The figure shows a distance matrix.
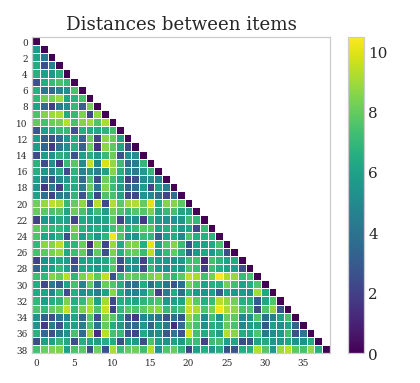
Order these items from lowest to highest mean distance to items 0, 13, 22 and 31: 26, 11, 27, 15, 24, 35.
27, 11, 35, 24, 15, 26
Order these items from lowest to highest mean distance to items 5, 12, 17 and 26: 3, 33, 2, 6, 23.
2, 6, 3, 23, 33
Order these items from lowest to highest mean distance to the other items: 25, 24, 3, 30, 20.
30, 3, 24, 25, 20
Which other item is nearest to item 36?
8
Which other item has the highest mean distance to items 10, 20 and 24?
15
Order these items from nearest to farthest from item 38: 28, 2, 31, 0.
31, 28, 0, 2
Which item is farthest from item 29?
24
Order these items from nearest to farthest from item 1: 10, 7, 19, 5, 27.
19, 27, 5, 10, 7
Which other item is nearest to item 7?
25
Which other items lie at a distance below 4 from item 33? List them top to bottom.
10, 29, 32
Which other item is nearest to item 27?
22
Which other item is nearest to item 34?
13
